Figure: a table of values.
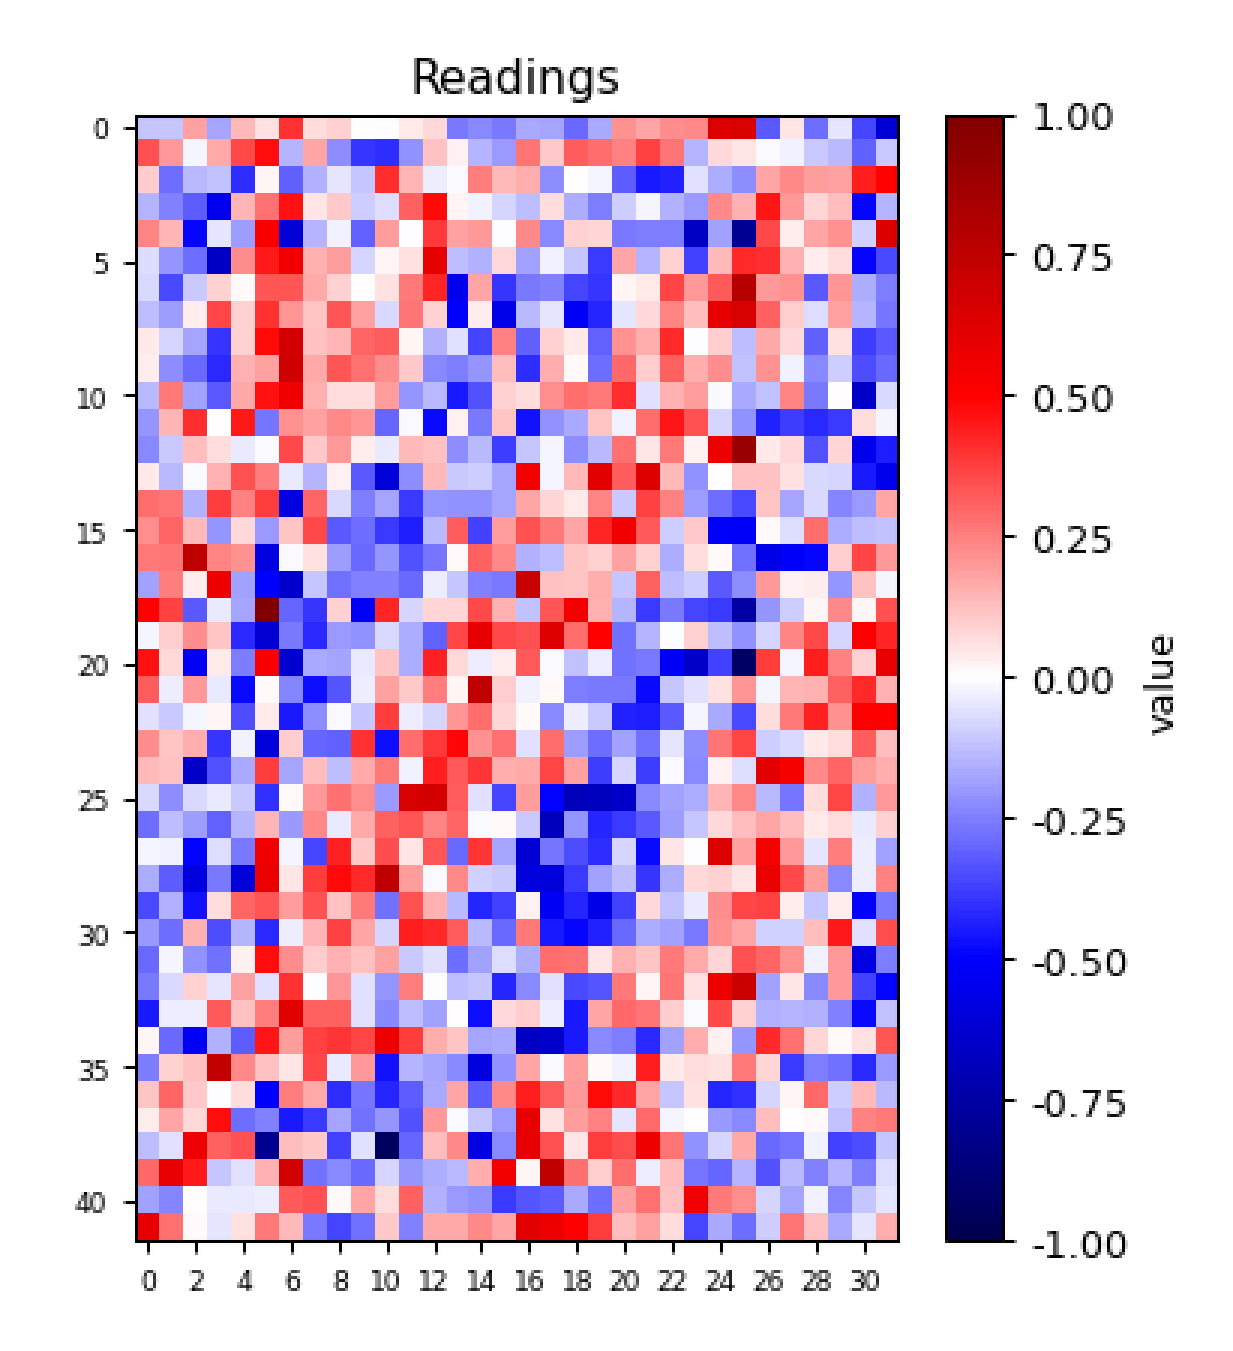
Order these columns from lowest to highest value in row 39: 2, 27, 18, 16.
27, 16, 18, 2
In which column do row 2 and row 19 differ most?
17
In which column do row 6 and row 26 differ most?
13
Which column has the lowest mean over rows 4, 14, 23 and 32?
23
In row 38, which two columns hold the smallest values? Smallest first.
10, 5
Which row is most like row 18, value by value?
4
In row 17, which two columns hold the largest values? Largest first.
16, 3
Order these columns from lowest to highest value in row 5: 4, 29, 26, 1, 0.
1, 0, 29, 4, 26
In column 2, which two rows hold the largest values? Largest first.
16, 38
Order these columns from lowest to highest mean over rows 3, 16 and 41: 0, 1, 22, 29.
22, 29, 1, 0
